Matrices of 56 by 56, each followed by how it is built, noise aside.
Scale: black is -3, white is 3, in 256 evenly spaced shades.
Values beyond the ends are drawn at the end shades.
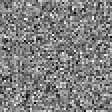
noise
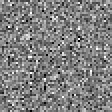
uneven columns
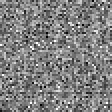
repeating columns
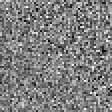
upper triangular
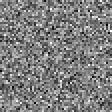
repeating rows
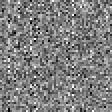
uneven columns
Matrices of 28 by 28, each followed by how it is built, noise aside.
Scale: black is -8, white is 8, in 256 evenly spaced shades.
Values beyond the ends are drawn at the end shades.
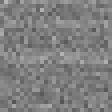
blocks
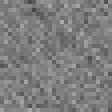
Toeplitz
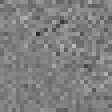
upper triangular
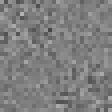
block diagonal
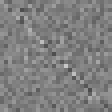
diagonal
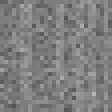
blocks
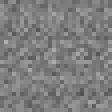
repeating columns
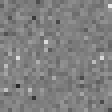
sparse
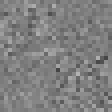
block diagonal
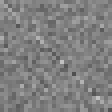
diagonal
